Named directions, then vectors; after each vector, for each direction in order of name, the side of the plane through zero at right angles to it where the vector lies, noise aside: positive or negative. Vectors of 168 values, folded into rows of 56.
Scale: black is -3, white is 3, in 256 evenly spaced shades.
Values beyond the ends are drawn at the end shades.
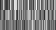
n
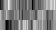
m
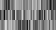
negative, positive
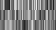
negative, positive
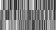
negative, negative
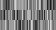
negative, positive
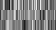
negative, positive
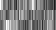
negative, negative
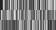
positive, positive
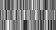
negative, positive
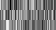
negative, negative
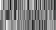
negative, negative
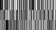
positive, positive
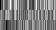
positive, positive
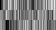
positive, positive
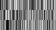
positive, positive
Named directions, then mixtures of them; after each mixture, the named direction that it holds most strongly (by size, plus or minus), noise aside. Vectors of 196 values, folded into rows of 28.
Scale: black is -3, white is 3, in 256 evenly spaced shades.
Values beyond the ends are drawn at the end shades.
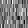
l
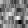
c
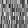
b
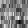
c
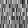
b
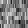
c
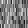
l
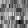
c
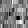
c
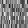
b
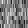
l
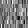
l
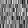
l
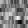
c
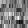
c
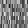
b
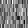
l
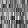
b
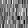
l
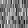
l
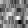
c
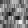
c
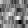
c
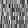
b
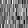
l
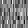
l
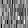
l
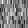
l
